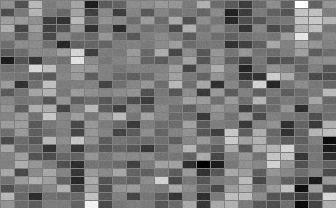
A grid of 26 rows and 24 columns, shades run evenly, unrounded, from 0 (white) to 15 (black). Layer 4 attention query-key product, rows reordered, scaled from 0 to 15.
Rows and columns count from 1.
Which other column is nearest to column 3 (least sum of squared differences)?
12
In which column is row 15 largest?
15
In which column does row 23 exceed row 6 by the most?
23
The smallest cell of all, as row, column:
1, 22
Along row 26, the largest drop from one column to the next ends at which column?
7
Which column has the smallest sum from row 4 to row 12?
6
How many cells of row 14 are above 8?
12
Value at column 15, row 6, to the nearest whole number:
8
